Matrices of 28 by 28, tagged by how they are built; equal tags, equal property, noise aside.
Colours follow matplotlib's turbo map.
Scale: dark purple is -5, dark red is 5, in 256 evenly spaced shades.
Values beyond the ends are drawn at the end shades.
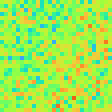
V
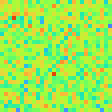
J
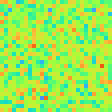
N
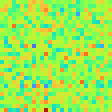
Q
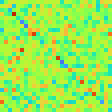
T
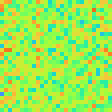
N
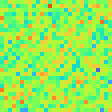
V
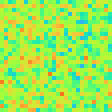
J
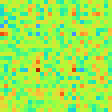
Q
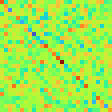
T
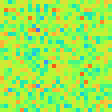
N
